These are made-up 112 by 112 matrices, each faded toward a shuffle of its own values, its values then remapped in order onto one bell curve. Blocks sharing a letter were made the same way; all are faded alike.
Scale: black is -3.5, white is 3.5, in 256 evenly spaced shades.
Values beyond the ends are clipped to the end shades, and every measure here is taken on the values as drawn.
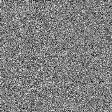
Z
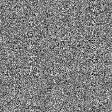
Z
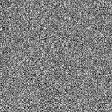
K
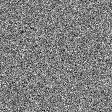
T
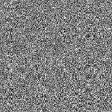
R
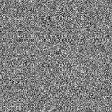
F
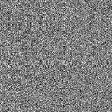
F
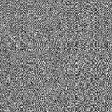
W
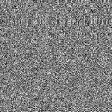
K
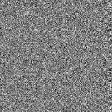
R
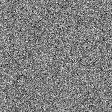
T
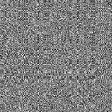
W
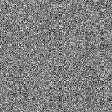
F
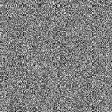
K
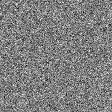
T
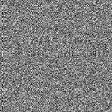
F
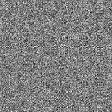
K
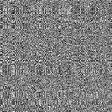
W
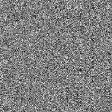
R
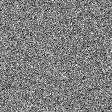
T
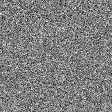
T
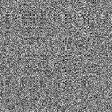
K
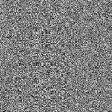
K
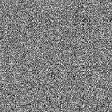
K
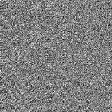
K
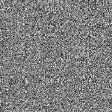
R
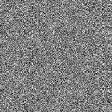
R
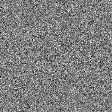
Z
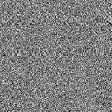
F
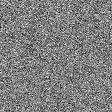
T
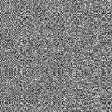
W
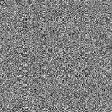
F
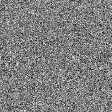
Z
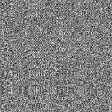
F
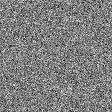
T
